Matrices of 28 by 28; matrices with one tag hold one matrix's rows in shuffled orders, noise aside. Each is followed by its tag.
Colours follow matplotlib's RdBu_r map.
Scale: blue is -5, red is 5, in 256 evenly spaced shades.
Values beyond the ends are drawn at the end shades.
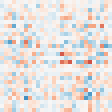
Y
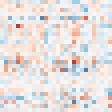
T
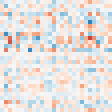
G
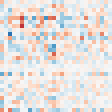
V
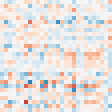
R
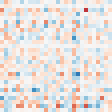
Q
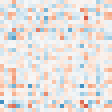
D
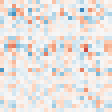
D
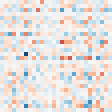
Y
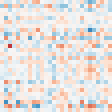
G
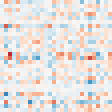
G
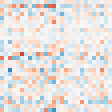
V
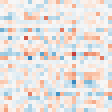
R
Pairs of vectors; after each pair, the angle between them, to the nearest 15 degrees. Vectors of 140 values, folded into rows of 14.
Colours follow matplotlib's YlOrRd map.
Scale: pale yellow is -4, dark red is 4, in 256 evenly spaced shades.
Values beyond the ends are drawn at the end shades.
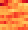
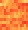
150 degrees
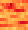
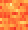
150 degrees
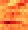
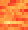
150 degrees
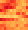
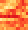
165 degrees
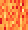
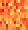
90 degrees
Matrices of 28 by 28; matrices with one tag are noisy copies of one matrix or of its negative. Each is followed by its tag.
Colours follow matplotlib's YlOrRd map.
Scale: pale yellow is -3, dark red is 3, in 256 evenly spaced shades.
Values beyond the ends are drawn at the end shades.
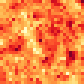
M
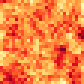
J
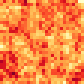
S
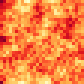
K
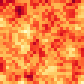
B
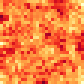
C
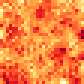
J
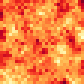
J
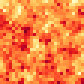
B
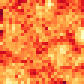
J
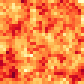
S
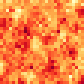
B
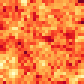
S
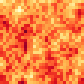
B
